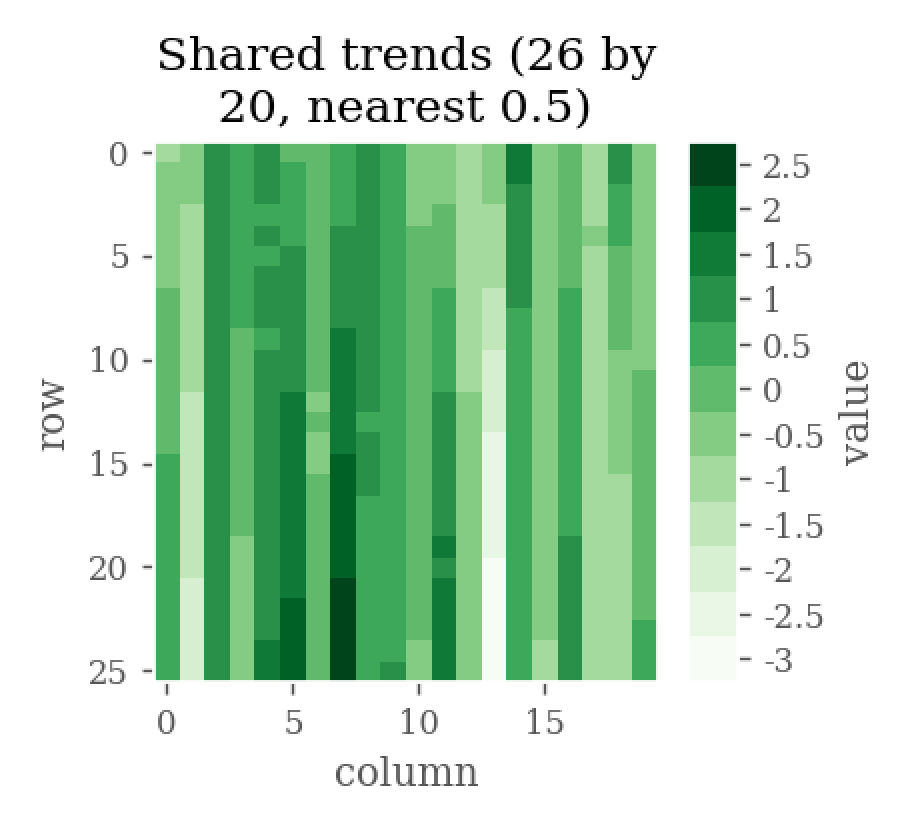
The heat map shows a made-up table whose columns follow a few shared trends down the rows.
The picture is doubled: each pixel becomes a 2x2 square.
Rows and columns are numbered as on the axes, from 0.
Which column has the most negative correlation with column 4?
15
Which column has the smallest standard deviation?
2
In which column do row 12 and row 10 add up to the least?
13
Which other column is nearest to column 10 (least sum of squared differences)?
6
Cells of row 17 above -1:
16
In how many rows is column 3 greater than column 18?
20
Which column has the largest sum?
7
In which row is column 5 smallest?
0
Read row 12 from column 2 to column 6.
1 0 1 1.5 -0.5
